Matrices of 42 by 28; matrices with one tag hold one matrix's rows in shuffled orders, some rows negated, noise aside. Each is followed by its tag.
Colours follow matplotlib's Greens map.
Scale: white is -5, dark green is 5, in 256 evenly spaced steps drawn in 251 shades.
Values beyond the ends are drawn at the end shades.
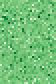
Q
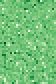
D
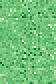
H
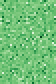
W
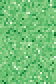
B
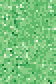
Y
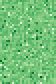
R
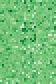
H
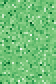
R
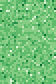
W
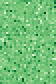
B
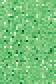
Y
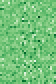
H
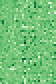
H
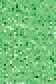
Y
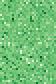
R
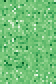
Y
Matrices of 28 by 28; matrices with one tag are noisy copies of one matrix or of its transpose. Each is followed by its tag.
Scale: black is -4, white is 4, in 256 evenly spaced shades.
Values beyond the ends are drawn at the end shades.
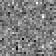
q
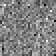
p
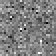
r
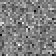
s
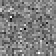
r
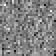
p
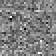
r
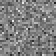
s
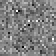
r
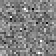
r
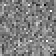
p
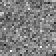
p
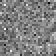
p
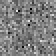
r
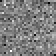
p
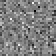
s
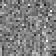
p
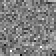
p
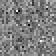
r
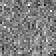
p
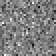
s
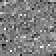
p
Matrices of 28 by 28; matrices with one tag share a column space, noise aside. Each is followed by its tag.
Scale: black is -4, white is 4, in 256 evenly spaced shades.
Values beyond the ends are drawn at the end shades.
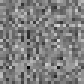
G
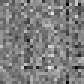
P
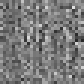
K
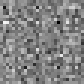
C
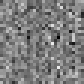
K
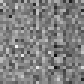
P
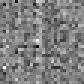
P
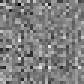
P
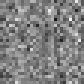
G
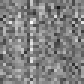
C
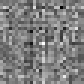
K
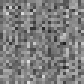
K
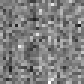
G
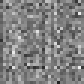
P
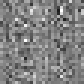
G
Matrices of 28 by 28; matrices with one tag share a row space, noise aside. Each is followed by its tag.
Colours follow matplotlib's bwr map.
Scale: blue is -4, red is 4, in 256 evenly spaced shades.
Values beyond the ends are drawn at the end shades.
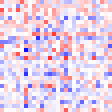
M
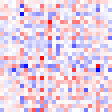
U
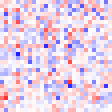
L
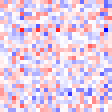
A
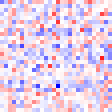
A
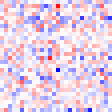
A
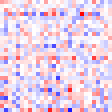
L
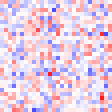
A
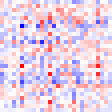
U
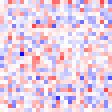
A
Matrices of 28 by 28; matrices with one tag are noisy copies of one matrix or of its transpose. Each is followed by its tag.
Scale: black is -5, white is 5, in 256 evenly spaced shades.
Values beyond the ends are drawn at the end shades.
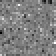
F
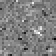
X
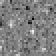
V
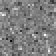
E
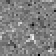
X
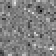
E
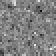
E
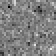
E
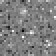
V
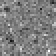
E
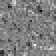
E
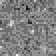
V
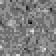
V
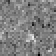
X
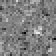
X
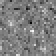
V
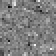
E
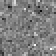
E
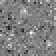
V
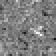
X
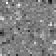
F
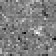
X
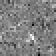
X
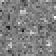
V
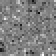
F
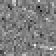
E
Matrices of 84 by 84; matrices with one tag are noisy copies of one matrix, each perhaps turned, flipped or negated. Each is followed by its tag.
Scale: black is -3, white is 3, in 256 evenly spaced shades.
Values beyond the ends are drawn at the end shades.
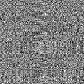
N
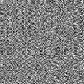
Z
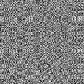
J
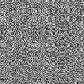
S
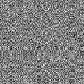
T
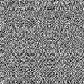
Z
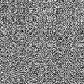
S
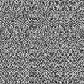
Z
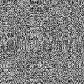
N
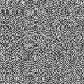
T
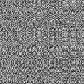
S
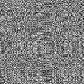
N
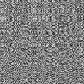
S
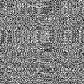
N
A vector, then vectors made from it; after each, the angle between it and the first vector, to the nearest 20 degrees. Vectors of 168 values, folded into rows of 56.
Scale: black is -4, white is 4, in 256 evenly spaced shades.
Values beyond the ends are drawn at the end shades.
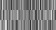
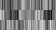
120 degrees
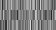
160 degrees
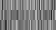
160 degrees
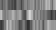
100 degrees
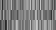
160 degrees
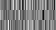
100 degrees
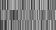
120 degrees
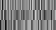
140 degrees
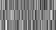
60 degrees
